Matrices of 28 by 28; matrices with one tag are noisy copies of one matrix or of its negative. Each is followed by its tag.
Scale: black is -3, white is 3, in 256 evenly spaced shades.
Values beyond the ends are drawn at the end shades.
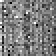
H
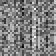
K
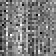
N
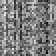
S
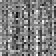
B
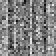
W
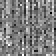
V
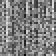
V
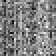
S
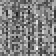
B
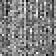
V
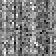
S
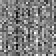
B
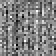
B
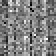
W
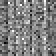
W
